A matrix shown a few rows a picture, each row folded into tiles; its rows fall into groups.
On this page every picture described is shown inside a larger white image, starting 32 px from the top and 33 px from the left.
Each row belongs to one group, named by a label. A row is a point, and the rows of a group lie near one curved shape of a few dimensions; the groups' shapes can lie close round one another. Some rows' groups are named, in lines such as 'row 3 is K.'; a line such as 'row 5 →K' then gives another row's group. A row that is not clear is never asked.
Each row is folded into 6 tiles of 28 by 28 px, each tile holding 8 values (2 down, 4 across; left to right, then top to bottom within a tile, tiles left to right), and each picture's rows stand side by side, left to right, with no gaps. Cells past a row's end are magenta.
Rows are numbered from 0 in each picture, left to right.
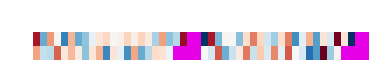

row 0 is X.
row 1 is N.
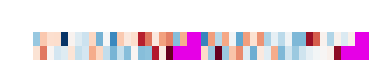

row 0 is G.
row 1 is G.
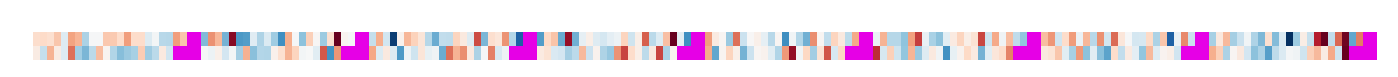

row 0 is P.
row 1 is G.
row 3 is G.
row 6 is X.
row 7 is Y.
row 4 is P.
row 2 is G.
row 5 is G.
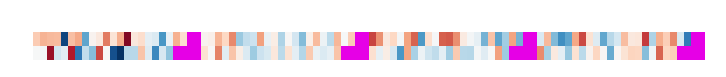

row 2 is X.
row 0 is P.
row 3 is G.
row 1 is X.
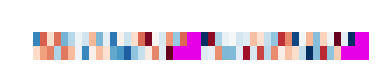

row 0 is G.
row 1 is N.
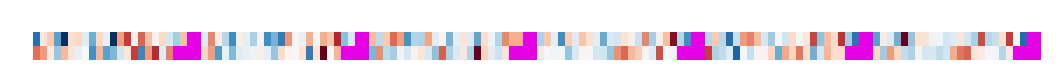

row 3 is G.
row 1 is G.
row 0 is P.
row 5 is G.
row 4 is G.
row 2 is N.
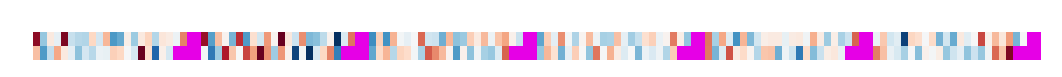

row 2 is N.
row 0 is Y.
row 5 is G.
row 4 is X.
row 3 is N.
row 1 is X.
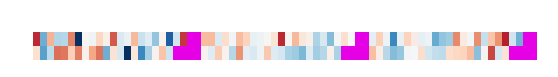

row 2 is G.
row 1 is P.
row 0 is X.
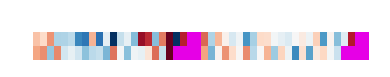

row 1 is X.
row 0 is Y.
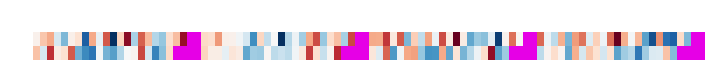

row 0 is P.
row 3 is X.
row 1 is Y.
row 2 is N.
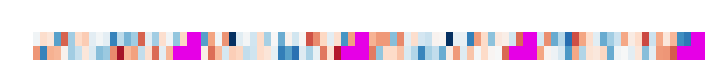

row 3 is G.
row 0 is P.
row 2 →P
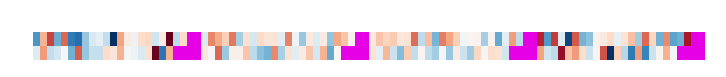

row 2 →X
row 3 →X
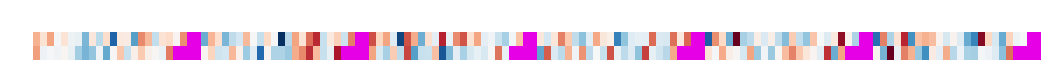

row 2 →X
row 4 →G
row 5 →G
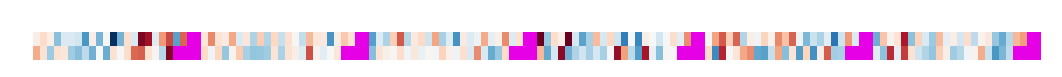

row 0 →Y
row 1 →X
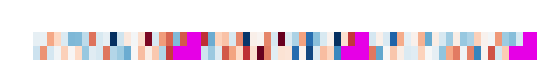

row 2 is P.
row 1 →X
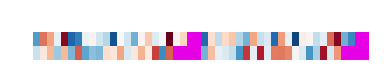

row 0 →G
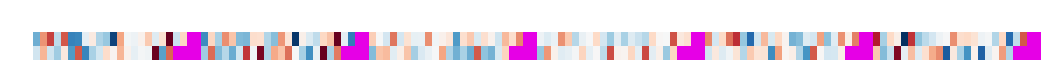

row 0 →G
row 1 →N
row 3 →N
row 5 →X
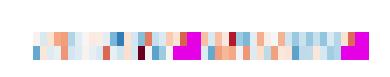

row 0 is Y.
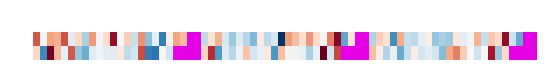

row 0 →P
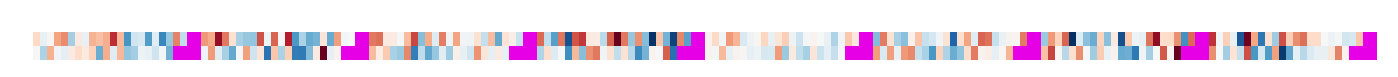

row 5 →P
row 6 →G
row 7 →X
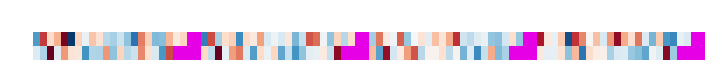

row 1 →G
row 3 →X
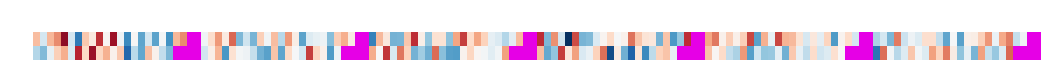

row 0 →X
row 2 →P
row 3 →X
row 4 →X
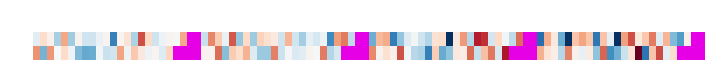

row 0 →P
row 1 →N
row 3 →P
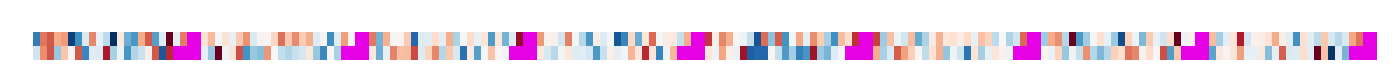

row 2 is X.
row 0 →G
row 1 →P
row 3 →Y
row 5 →X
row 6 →G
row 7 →Y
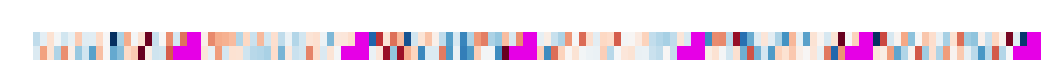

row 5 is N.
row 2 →G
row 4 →G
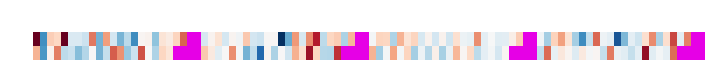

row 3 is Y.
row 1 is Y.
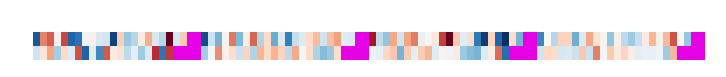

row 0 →G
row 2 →X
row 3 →N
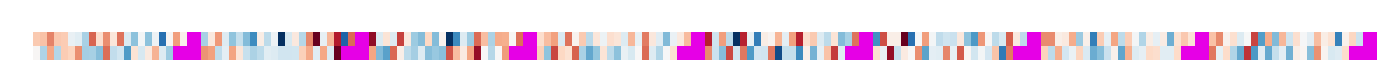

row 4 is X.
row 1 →Y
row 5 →G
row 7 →X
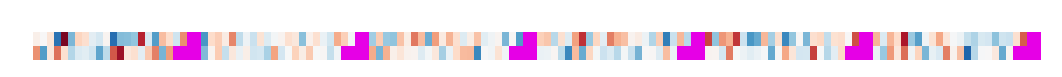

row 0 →P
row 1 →N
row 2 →P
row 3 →X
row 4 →Y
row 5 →X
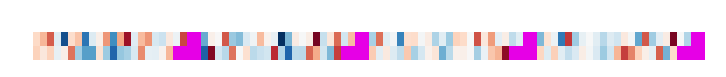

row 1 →Y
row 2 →G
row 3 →G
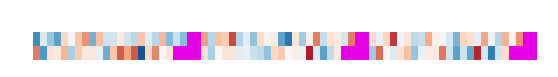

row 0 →P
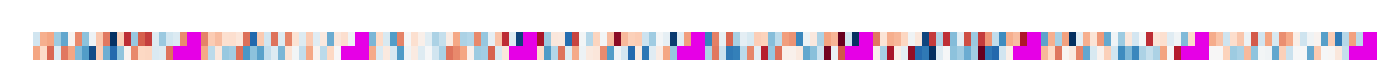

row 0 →P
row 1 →X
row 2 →G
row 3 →X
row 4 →N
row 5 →P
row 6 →G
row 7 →X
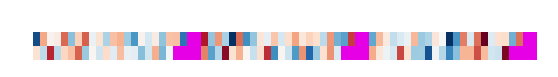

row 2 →Y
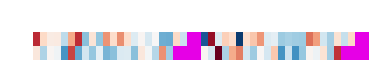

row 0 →X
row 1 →G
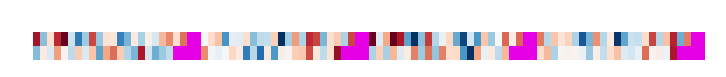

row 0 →Y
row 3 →Y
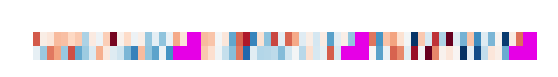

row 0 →P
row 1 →X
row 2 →X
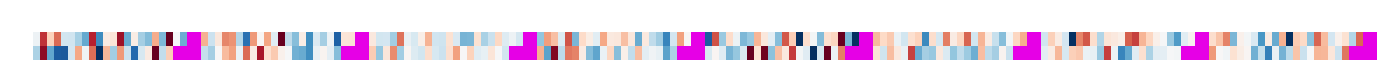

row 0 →N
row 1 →X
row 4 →N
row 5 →P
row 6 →P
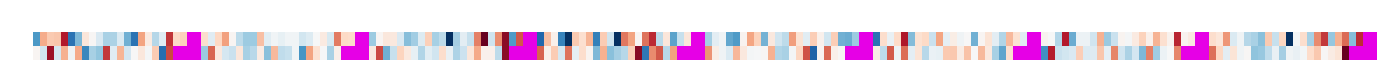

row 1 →N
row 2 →Y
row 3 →P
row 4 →P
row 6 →N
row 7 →Y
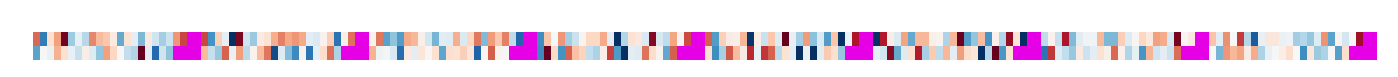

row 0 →Y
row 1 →X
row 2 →G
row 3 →Y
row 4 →X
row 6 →N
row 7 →X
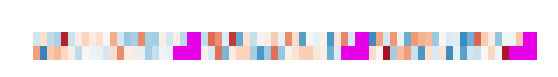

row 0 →P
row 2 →G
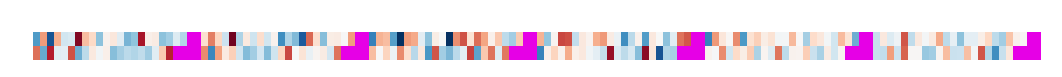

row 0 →G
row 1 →P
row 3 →Y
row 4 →N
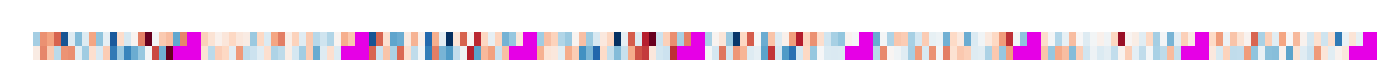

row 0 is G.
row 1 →P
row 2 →P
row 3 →Y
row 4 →P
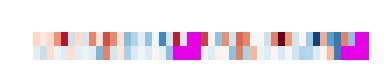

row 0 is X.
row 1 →X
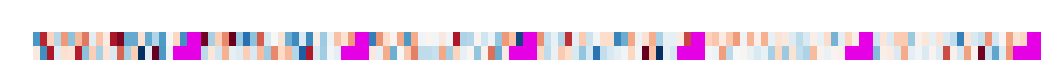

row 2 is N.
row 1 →Y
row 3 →Y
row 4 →X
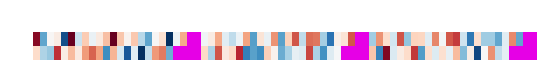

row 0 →X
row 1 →P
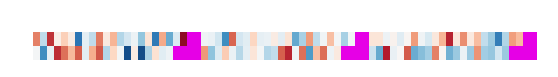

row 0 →X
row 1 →P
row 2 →P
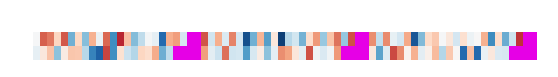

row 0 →N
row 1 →Y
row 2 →X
